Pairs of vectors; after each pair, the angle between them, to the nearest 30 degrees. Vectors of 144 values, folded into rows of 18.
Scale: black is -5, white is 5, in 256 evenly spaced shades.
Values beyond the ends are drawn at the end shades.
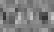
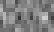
150 degrees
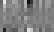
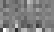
120 degrees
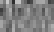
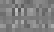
60 degrees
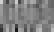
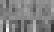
90 degrees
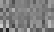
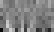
60 degrees
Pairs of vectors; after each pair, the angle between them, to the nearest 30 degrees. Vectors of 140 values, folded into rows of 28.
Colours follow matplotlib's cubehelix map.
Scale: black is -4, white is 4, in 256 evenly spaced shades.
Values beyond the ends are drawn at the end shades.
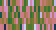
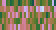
90 degrees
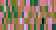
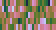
120 degrees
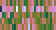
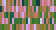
60 degrees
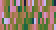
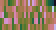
60 degrees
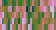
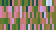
60 degrees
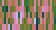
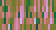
30 degrees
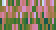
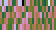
90 degrees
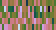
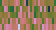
30 degrees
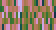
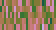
60 degrees
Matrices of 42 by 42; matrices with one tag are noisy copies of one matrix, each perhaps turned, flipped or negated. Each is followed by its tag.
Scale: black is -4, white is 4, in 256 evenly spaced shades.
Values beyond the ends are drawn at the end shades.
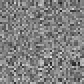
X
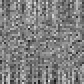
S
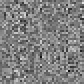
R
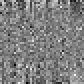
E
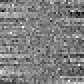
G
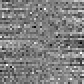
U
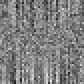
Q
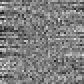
S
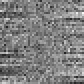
G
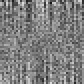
U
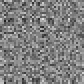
X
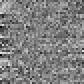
E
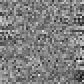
E
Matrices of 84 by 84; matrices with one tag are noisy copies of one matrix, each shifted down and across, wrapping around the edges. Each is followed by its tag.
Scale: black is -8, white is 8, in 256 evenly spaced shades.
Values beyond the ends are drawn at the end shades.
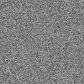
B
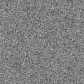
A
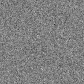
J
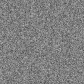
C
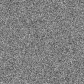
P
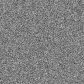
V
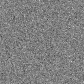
A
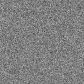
A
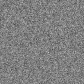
C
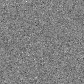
A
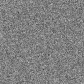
J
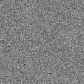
B
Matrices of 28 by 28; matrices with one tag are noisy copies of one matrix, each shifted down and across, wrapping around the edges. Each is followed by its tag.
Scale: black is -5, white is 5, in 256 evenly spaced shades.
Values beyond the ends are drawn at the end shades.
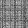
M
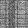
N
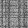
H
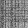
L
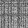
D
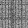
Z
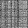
H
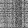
N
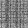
L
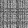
D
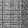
N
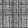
M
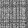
D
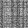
H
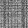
L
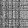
H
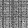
M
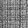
M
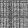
Z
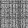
Z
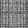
Z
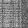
N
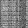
N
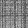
M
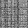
H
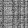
H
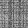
L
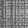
L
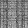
H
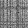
D
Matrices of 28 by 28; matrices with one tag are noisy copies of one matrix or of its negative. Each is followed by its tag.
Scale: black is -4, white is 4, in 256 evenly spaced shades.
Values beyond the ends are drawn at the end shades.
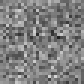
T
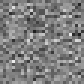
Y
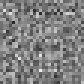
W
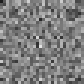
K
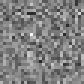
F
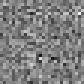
F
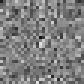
K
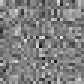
K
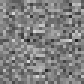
Y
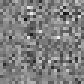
F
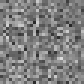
T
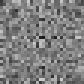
K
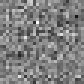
T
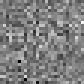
T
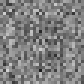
W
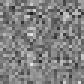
F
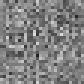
T
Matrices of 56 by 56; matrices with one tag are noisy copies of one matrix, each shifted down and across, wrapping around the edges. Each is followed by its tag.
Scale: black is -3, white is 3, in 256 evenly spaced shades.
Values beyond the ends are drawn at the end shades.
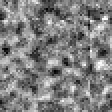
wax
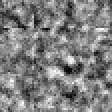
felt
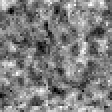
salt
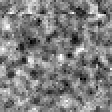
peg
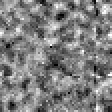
wax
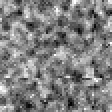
peg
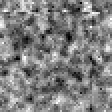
peg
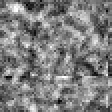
felt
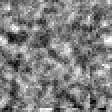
felt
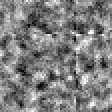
wax
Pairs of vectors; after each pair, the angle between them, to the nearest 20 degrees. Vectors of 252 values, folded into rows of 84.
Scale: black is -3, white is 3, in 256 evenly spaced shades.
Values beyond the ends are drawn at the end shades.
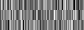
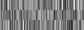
160 degrees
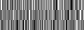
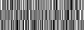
20 degrees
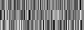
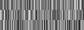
140 degrees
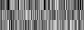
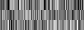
20 degrees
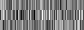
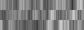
80 degrees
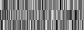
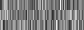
160 degrees
